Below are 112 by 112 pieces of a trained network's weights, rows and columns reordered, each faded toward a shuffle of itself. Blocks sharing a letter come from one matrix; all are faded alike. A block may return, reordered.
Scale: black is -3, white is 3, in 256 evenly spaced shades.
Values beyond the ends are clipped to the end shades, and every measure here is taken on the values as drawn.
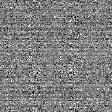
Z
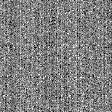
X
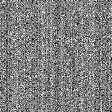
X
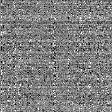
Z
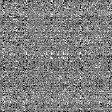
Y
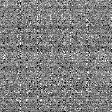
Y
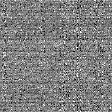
Y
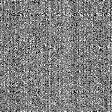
X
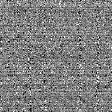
Z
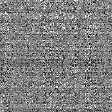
Y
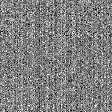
X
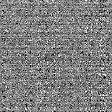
Z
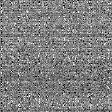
Y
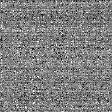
Z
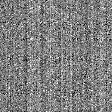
X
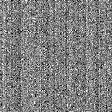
X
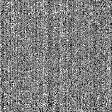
X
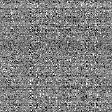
Y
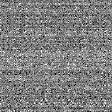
Z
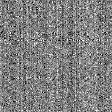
X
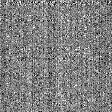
X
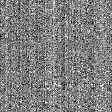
X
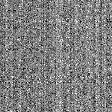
X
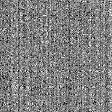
X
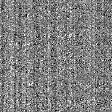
X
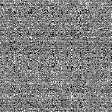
Y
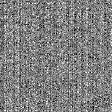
X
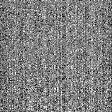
X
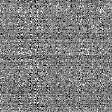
Y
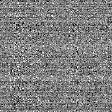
Z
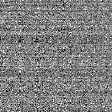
Z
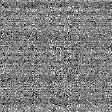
Z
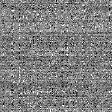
Z
